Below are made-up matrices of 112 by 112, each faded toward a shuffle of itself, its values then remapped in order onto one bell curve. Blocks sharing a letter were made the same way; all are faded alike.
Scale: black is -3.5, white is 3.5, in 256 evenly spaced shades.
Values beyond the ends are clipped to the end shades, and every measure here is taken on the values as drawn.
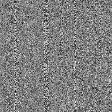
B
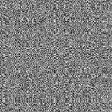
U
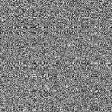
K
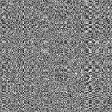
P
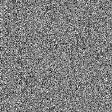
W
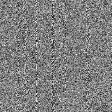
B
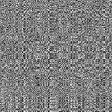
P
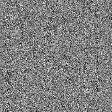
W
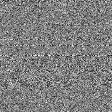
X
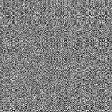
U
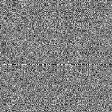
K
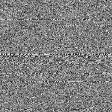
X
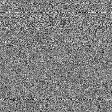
X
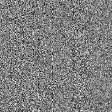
B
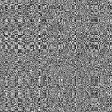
P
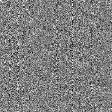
B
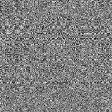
K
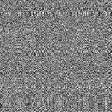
U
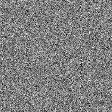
W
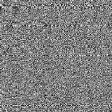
K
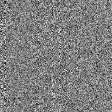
B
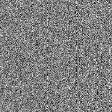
B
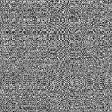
U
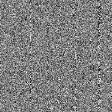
B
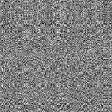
U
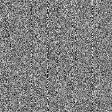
B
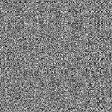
K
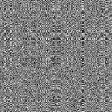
P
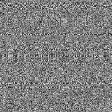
K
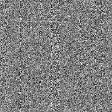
B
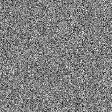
W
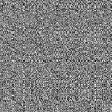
U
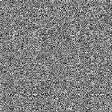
K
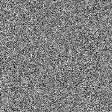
W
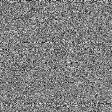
X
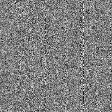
B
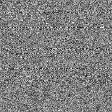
X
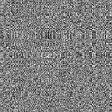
U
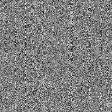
B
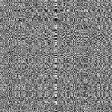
P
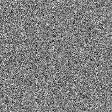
W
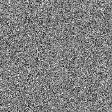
W
